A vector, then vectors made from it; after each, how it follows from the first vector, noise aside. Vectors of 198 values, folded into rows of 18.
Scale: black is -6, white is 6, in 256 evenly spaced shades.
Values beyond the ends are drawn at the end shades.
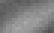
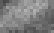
reversed.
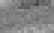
reversed, negated, partly zeroed.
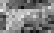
wrapped around, negated, scaled up.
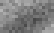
negated.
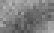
negated.
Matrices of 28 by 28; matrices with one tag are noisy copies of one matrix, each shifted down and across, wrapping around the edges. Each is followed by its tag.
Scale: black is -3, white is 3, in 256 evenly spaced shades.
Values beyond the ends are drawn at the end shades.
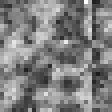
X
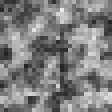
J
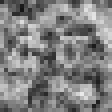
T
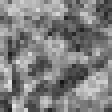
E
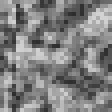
E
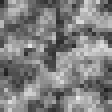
J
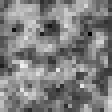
J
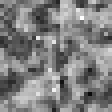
E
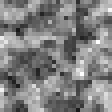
J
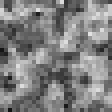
J
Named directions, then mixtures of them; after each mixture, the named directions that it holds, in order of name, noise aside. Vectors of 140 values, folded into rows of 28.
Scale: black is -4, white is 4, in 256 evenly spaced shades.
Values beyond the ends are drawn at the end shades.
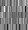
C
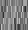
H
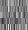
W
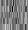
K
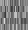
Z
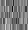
K.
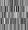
Z.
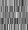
W, Z.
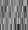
H.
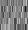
H, K.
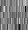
C, H.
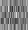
K, W, Z.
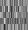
C, W, Z.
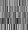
W.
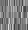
H, W.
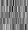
K.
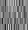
H, K, W.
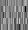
C, H.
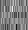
C, K, Z.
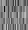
C, K, W.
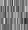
K, Z.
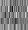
K, W, Z.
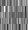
C.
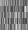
C, H, Z.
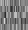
Z.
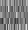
W, Z.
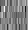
C.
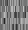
Z.
